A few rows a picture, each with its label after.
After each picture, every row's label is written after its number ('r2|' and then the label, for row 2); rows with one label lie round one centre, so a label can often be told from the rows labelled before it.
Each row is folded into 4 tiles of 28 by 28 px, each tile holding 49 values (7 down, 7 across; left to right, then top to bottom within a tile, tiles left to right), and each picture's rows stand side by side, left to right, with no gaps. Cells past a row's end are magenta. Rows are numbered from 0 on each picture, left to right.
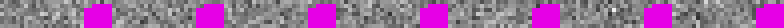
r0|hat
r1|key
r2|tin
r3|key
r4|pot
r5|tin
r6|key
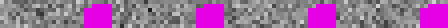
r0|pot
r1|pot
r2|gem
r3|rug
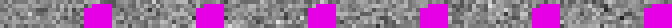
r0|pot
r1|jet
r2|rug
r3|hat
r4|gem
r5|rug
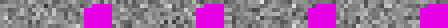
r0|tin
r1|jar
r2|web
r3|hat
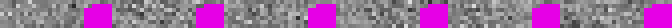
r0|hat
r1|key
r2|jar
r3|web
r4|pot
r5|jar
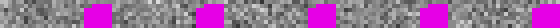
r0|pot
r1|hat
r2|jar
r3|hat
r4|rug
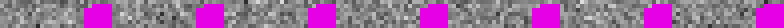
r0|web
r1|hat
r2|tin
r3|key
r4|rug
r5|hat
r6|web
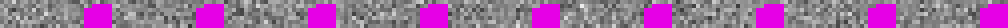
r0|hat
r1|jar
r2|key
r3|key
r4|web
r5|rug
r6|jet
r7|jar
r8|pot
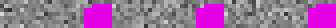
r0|jet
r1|hat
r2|key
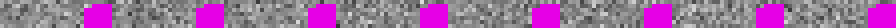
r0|jar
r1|pot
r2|pot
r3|hat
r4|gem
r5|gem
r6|rug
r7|jet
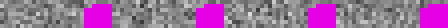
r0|hat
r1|jet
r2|jar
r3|web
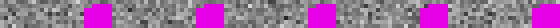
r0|tin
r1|key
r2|pot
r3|web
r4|pot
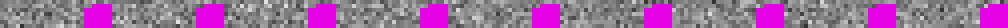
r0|pot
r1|rug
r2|gem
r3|pot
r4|hat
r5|web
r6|web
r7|pot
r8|rug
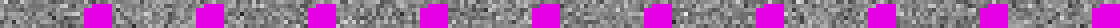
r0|hat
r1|key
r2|pot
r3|tin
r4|jet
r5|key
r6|hat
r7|tin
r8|hat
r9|rug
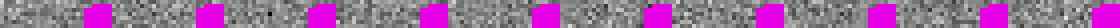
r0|jar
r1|pot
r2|jet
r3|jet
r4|jar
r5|jar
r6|hat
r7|tin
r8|web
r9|jar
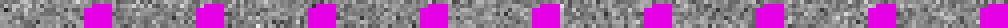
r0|jet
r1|jar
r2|gem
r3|jar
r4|tin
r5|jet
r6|web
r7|pot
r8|gem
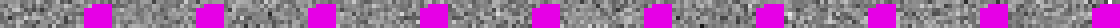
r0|tin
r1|web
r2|jet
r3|pot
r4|key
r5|rug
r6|tin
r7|hat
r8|pot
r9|gem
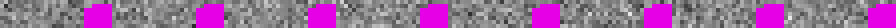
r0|hat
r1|key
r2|gem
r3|key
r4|key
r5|hat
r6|web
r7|rug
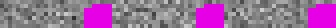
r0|jar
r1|pot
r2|jar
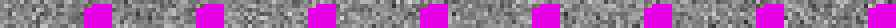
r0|key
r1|pot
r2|pot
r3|web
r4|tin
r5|gem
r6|gem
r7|jar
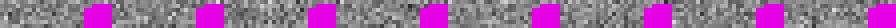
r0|web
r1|tin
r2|key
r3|web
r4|jar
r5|gem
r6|jet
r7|key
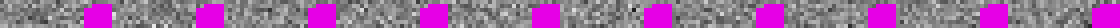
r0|pot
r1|tin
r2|jet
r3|rug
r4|key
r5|web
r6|key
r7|pot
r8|gem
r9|key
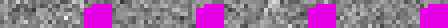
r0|web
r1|hat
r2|jet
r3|rug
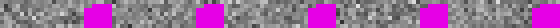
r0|pot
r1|hat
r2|tin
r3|rug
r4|rug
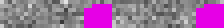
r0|tin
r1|rug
